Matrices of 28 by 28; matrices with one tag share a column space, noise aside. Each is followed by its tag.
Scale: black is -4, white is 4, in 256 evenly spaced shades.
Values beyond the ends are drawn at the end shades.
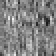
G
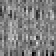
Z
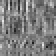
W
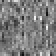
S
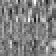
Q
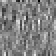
S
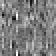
G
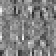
Z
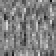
S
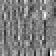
Z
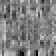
Z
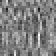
S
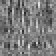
W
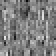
Z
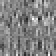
G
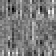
Z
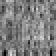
Z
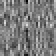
G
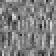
S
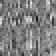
G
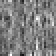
G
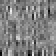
Z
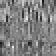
Q
